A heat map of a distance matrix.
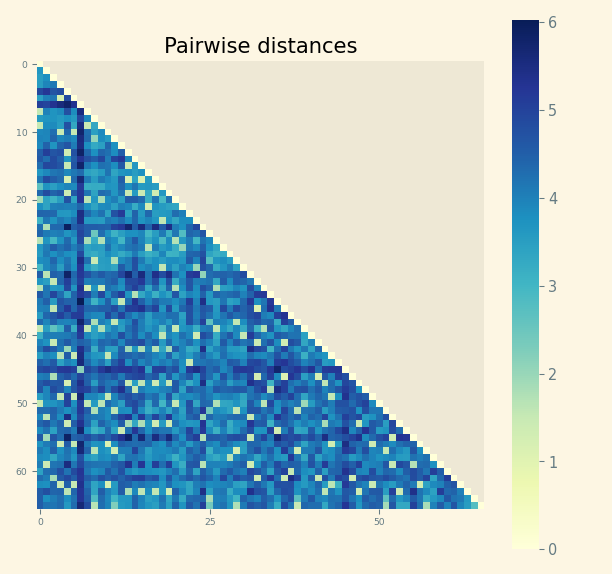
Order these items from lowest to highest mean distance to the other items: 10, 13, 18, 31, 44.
18, 10, 13, 44, 31
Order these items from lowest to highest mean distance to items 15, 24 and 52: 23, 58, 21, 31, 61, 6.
31, 21, 58, 23, 61, 6
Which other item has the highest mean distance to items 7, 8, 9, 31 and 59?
6
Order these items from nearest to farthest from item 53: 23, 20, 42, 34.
42, 34, 23, 20
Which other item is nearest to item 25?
64
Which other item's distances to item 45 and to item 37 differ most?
60
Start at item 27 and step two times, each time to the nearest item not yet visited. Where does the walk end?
21
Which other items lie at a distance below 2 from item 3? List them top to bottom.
5, 10, 43, 49, 56, 62
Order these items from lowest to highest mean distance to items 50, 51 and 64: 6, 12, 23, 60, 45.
12, 23, 60, 45, 6
